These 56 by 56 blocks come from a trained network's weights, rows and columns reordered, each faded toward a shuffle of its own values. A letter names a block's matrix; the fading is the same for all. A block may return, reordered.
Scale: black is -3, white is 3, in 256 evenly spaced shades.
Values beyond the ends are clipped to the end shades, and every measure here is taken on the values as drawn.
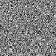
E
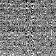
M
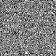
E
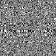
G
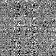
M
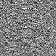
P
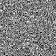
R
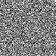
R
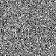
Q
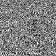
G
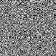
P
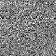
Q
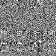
P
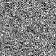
G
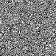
E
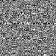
E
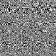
G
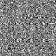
P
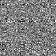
P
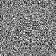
R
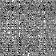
M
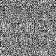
R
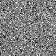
R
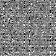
M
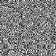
E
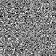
E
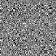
G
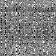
M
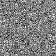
R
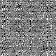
M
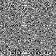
P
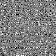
G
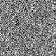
Q
